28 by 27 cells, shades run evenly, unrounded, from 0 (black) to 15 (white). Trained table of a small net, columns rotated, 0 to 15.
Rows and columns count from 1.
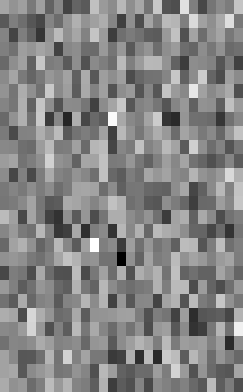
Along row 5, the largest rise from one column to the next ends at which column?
5
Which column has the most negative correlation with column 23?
11
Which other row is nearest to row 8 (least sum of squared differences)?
4
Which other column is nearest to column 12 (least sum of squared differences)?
6
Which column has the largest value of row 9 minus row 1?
13
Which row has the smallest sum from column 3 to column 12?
16
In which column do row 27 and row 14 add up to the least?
22
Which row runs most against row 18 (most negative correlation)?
8
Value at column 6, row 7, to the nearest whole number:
12
